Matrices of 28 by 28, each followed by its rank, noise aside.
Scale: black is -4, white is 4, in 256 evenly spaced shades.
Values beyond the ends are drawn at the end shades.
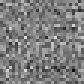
five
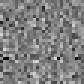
seven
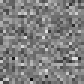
seven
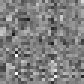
five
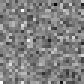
eight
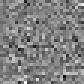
seven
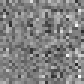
five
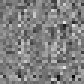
five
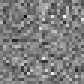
five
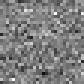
eight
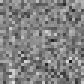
eight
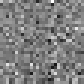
five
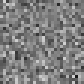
seven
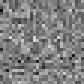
seven
